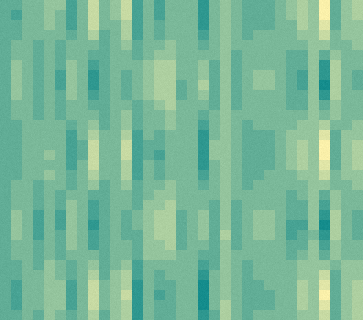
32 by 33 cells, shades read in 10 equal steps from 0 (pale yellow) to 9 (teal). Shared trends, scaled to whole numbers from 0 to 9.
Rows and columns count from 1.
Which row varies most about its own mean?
30
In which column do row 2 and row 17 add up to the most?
19
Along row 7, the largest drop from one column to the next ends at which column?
31
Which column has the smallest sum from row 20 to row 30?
21
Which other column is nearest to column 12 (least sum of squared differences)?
33
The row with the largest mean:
23
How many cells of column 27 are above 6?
2
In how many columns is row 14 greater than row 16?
7
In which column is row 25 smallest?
16
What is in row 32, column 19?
8
